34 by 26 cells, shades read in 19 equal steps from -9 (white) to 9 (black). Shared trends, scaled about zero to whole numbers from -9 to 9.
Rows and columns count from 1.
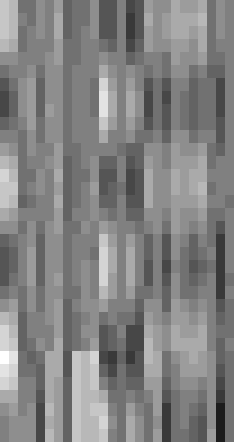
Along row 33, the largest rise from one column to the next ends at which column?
25
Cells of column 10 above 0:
3
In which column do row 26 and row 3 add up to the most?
15
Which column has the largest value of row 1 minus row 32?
12
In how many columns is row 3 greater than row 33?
11
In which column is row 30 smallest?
1
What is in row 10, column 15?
-2
